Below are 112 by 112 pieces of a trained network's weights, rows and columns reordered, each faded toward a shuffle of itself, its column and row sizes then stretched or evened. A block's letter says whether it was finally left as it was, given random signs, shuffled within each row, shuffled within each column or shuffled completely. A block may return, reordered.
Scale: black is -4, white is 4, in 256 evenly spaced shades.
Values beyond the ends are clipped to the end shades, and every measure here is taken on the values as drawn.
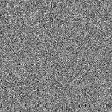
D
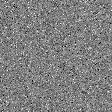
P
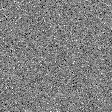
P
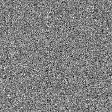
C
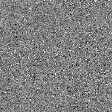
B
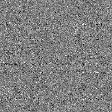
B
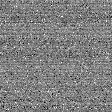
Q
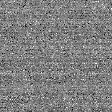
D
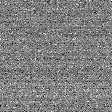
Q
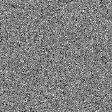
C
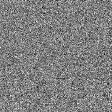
B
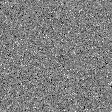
P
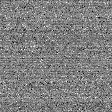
Q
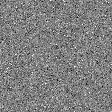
P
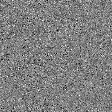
B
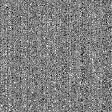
D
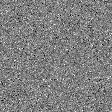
P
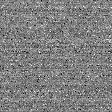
Q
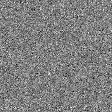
Q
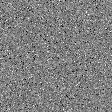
P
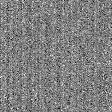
C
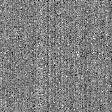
D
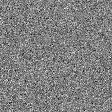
Q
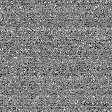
Q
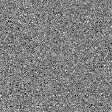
D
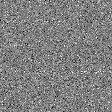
Q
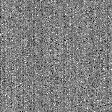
D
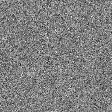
C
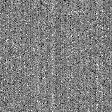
C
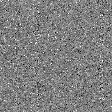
C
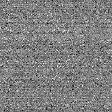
D
